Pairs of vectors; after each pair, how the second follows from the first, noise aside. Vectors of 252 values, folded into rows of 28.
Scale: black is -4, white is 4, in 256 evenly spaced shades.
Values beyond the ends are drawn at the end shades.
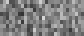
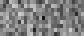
negated.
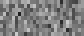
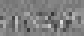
negated, partly zeroed.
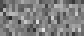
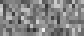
sign-scrambled.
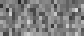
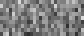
negated.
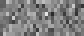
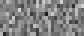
sign-scrambled.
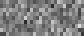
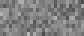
wrapped around, negated, shrunk.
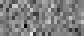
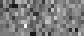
sign-scrambled.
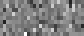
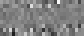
reversed, partly zeroed.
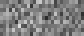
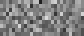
sign-scrambled.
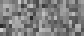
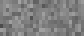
shrunk.
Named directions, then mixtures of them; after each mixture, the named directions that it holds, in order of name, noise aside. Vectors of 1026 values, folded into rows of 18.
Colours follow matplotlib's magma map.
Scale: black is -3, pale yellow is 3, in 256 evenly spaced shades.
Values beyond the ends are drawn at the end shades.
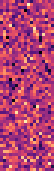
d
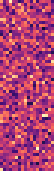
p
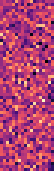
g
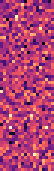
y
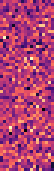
d, g, y.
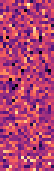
d.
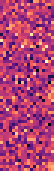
g.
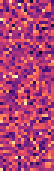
d, p.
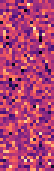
d.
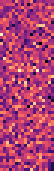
g.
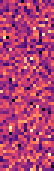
d, g, y.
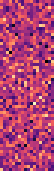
g, p.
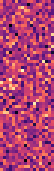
d, g, p.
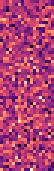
d, g, p.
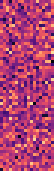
g, p.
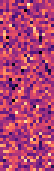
d.
